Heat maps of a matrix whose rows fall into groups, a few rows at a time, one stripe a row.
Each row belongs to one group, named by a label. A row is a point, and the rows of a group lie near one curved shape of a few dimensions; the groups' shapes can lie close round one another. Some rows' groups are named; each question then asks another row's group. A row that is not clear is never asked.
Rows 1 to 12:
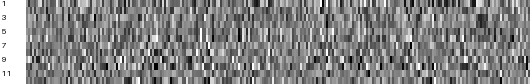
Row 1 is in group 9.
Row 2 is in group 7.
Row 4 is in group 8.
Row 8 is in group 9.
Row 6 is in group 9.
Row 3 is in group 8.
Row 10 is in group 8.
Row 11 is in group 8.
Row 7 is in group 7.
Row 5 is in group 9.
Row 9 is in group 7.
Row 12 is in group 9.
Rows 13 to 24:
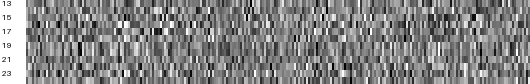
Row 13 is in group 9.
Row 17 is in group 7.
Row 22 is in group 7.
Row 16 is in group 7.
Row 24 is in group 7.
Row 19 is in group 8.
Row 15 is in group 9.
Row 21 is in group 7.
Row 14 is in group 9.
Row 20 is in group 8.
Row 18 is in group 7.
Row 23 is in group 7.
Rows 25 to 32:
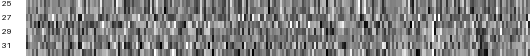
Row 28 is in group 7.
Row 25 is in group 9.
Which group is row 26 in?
9
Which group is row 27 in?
8
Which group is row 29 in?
8
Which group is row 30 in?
8
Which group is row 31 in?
7
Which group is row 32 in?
8
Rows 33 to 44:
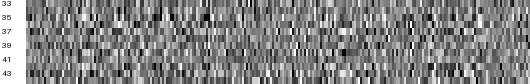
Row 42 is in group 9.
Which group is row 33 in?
9
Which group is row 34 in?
7
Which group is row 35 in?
9
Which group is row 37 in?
7
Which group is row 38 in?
7
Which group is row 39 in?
7
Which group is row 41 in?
8
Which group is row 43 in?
7
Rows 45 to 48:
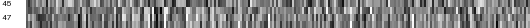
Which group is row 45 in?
7
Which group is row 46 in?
7
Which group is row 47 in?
9
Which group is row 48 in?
9
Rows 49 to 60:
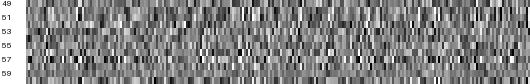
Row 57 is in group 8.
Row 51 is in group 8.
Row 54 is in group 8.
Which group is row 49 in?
9
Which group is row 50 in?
8
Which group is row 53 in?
7
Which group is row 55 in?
9
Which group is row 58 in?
8
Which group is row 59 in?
8
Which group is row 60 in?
8
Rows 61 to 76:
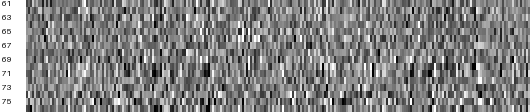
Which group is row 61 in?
9
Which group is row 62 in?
9
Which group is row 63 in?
7
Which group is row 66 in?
8
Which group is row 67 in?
7
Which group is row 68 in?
7
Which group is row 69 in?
9
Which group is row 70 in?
9
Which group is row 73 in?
9
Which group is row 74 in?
7
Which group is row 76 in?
9
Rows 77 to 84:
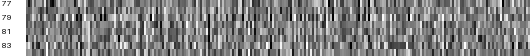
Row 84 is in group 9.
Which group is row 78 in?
9
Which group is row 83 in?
7
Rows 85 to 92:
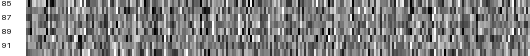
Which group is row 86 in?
9
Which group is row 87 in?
9
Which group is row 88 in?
8
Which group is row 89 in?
9
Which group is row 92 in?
7
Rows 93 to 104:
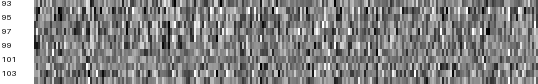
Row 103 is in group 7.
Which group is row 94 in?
8
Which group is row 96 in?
7
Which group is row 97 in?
7
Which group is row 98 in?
9
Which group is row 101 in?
8
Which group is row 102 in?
9
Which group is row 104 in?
8
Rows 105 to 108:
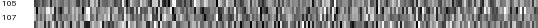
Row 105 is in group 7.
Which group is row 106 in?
9
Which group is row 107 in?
9
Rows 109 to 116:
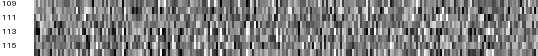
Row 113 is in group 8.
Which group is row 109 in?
9
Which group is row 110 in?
9
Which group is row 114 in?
9
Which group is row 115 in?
7
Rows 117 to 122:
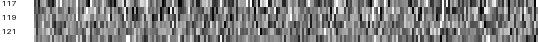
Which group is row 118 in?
9
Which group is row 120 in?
9
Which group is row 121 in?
9
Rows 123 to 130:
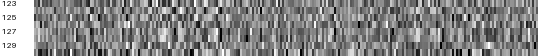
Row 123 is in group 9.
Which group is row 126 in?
7
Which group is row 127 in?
9
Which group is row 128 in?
9
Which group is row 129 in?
7
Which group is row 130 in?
7
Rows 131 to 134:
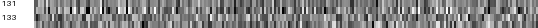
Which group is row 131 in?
8
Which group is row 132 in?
8
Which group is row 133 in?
8
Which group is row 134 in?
7
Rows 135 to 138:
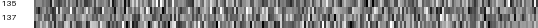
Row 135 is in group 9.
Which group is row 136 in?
8
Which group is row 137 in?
9
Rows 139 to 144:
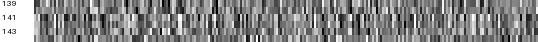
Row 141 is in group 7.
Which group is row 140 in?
7
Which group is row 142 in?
7
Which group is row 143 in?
7
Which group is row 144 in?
9
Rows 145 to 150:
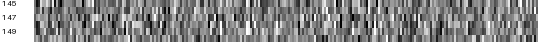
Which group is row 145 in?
9
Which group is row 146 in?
7
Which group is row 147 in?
7
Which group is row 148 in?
8
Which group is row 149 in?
8
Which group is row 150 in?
7
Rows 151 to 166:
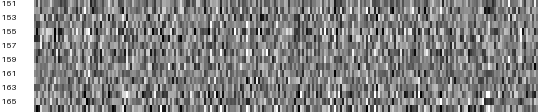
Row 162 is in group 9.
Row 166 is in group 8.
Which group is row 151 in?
8
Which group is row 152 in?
8
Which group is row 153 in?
8
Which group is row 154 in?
8
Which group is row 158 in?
8
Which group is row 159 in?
8
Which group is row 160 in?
7
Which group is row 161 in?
8
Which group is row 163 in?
8
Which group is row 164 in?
7
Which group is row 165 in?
8
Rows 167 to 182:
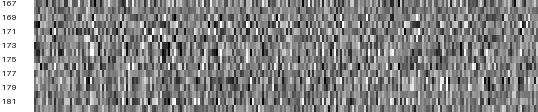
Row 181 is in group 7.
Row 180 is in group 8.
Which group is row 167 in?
8
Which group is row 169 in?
9
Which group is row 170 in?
9
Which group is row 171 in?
9
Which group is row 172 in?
9
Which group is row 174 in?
9
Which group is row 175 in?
8
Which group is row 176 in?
7
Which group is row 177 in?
8
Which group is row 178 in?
8
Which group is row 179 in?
8
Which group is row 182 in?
7
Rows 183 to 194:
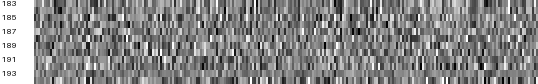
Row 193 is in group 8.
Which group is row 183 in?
9
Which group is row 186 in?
7
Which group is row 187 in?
7
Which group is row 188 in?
8
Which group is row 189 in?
9
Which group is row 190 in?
9
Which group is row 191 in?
9
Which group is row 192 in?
9
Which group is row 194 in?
8
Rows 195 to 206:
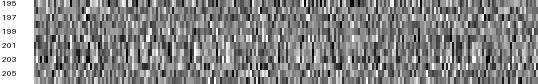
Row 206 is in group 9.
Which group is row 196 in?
9
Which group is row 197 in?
8
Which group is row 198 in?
8
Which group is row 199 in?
7
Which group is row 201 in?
7
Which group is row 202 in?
7
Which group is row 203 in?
7
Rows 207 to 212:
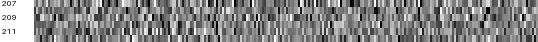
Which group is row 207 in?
7
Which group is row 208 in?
7
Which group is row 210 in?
9
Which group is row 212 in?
7
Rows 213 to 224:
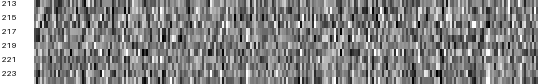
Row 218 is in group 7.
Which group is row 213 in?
8
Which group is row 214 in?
9
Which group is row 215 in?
8
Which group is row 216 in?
7
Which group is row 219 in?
9
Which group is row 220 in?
7
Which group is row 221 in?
9
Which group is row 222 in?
7
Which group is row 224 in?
7
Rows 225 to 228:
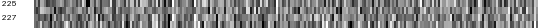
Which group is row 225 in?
9
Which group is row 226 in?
9
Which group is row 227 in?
7
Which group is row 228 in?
7
